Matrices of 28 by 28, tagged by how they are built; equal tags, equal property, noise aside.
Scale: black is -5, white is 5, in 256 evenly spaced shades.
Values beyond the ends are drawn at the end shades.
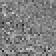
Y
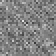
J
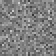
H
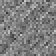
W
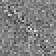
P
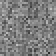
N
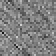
J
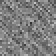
J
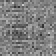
N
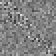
P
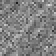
W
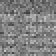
N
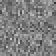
N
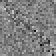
P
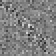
P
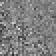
Y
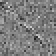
P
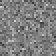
H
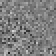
Y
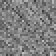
J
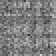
N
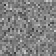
H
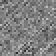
W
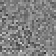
Y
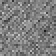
W
